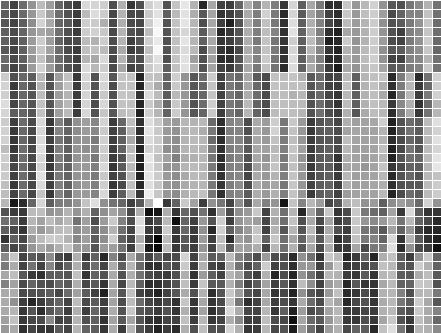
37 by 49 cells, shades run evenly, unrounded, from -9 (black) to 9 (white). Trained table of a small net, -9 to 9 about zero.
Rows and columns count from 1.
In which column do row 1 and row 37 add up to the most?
21
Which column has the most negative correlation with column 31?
47
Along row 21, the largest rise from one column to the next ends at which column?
17
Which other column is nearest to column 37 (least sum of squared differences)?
13
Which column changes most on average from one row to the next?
18
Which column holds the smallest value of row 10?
16
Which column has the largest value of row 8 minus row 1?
23
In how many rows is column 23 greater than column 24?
23
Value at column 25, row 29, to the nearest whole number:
-2
